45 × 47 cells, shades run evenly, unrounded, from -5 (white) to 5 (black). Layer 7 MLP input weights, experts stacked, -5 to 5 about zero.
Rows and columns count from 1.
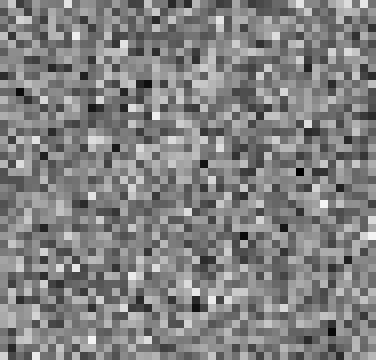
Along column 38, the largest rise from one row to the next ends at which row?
22
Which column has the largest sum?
42
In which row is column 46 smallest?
1
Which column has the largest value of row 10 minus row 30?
47
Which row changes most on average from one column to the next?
38
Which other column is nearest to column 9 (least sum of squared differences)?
37
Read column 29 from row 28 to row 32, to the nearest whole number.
1 2 1 -2 -3
